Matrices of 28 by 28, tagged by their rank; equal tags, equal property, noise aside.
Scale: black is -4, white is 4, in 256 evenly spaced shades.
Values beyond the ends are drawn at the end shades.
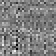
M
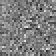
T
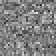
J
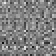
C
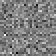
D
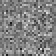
J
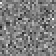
T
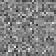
M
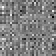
C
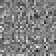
D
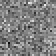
J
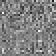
D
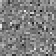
J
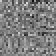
M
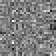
D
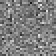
J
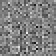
D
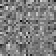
C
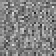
M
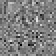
M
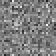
J
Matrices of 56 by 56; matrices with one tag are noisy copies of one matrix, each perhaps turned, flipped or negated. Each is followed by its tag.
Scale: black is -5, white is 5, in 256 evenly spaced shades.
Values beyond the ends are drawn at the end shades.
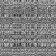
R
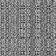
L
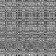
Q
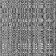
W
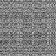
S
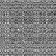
S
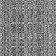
S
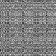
S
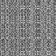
L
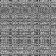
Q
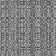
L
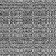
S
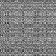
S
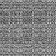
S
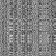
R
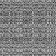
S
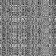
Q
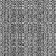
S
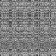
Q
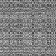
S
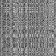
W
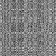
S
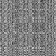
S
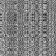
R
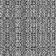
L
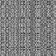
L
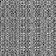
L
